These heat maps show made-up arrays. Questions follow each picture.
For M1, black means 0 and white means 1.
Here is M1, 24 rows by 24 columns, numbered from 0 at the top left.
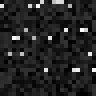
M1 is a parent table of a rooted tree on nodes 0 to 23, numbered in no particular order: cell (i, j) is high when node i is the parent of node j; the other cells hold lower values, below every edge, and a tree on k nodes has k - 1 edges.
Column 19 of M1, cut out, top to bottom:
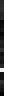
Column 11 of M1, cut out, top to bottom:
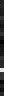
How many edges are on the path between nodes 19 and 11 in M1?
2
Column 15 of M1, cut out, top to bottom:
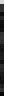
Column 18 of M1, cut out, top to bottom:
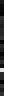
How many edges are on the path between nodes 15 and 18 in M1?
4
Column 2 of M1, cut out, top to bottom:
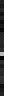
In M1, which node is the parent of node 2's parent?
0
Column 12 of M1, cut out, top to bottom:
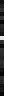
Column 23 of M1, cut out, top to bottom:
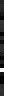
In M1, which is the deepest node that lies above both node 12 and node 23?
1
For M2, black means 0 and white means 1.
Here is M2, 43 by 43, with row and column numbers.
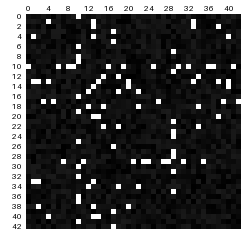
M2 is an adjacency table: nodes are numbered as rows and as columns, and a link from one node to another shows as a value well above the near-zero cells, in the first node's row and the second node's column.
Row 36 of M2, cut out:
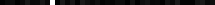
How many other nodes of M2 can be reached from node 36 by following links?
12
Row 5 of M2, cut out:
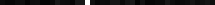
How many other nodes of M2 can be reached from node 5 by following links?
5
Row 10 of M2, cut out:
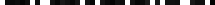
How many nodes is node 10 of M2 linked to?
12
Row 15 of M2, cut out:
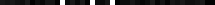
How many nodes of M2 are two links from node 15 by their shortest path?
1
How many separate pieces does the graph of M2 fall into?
5
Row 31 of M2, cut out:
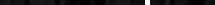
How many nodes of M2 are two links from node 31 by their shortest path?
8
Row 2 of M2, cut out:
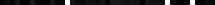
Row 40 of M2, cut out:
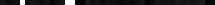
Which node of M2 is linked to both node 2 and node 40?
node 13
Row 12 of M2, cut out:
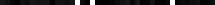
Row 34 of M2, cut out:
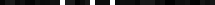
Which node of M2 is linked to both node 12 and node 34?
node 18
